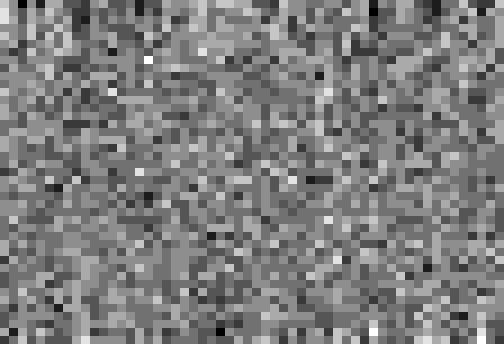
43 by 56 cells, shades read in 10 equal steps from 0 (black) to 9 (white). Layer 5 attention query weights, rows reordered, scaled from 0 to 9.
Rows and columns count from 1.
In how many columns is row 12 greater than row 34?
21
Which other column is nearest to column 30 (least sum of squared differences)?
47
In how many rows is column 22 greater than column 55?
13
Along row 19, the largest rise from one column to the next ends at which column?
14
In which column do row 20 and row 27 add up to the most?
51
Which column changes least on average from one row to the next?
15
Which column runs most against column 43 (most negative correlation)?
53
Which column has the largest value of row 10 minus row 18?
6
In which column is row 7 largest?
23
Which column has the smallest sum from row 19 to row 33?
17
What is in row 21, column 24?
4
